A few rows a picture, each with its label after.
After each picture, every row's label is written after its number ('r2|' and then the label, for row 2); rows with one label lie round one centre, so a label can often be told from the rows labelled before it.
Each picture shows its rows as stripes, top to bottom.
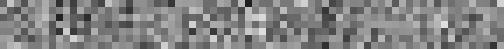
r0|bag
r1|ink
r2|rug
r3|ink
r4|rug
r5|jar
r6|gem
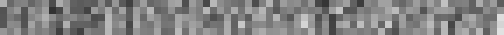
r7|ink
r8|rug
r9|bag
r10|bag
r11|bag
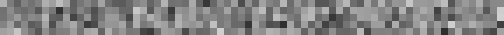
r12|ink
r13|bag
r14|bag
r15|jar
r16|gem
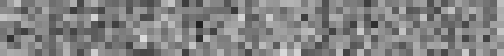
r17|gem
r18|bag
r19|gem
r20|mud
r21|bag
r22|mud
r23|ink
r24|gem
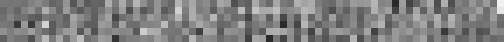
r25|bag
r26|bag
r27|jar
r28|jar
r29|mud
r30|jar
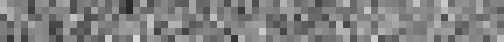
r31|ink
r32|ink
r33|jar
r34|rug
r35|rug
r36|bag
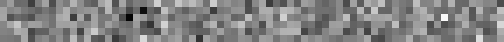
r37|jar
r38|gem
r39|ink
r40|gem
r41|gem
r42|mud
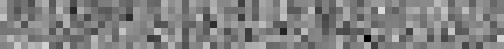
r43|ink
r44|ink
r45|ink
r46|rug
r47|jar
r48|gem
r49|rug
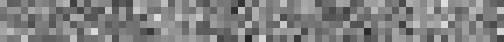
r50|ink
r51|bag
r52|jar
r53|ink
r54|gem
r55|jar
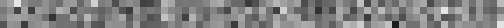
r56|gem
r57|ink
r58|gem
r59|bag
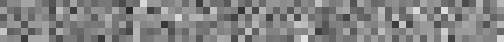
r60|mud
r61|ink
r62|jar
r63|bag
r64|ink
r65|bag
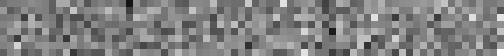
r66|ink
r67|jar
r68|bag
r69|rug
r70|bag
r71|mud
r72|gem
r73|bag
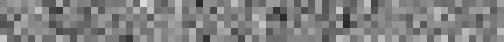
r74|mud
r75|rug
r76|jar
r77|rug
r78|bag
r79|ink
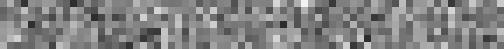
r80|bag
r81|jar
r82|mud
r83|jar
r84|gem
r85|gem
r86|ink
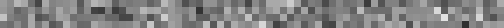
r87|gem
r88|mud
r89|ink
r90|rug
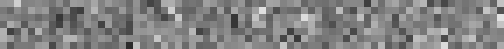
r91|gem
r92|rug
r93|bag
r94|bag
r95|ink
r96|jar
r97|ink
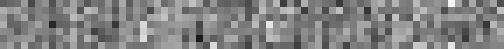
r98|jar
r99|gem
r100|jar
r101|mud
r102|mud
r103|mud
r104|jar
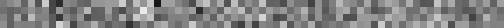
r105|rug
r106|mud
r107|rug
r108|ink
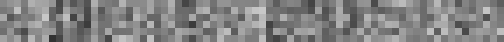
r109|rug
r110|rug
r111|ink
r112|rug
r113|bag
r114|rug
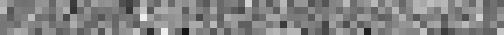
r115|ink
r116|ink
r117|mud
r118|jar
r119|gem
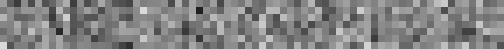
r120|ink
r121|mud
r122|ink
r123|rug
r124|rug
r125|mud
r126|ink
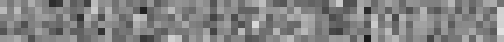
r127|rug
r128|gem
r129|bag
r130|bag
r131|bag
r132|gem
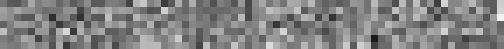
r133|bag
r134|gem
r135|bag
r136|rug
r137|ink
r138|mud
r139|mud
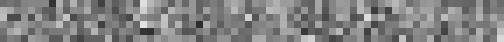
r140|mud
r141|mud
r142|ink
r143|mud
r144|gem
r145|bag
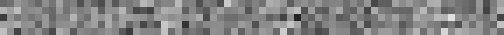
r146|mud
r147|gem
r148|jar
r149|gem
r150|ink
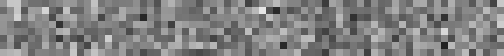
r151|gem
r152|rug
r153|gem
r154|bag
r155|ink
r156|bag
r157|jar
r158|gem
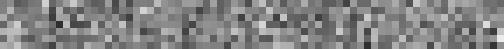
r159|jar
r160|mud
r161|ink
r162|rug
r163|gem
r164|bag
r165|gem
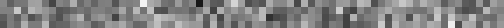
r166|mud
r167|rug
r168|jar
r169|jar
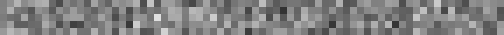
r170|rug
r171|jar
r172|jar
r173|bag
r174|gem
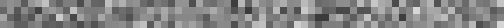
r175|bag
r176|jar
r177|ink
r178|bag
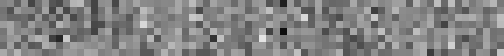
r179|jar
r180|mud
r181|bag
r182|mud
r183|jar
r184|rug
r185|jar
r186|gem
